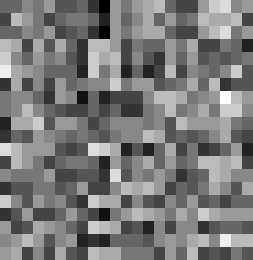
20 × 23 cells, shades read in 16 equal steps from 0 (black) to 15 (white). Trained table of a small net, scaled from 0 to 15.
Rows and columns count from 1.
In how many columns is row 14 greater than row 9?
8
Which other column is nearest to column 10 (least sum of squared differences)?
9
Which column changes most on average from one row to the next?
10
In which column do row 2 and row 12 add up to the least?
23
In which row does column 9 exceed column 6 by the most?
12
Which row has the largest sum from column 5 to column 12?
18
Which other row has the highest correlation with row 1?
3
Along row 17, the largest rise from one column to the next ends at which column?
11
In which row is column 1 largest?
6
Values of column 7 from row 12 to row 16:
4 7 4 6 5
